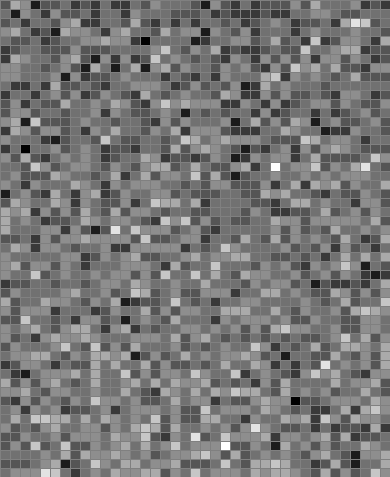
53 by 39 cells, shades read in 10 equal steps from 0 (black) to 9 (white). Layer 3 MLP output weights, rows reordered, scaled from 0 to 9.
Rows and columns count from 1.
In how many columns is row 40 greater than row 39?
16
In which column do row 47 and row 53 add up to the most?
5
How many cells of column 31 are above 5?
4
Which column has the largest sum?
18
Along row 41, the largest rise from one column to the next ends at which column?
33
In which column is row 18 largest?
38
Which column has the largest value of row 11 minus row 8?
15
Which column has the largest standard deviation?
28
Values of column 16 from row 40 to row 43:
5 3 3 6
